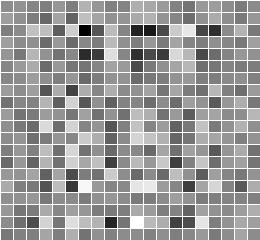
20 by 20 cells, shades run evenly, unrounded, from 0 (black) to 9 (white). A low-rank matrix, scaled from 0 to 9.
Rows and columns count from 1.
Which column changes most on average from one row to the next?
7
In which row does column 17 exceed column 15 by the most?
16
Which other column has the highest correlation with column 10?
2
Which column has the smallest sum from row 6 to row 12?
9
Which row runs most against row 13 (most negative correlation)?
8
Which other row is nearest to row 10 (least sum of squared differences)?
18
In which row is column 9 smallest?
19
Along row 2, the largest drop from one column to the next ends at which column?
6
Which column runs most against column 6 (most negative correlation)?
5
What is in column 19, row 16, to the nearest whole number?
3
